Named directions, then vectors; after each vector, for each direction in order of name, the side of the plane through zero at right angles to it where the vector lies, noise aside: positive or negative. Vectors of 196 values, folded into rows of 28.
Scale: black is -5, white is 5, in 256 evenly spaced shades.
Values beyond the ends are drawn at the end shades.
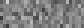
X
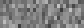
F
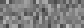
positive, positive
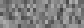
positive, negative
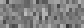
negative, negative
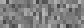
negative, negative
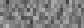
positive, negative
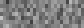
positive, negative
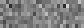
negative, negative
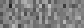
positive, positive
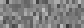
negative, negative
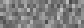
negative, positive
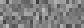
negative, negative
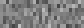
negative, negative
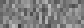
positive, positive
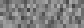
positive, negative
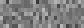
negative, negative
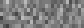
negative, positive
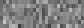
positive, positive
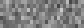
negative, positive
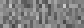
negative, negative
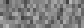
positive, negative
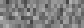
positive, negative
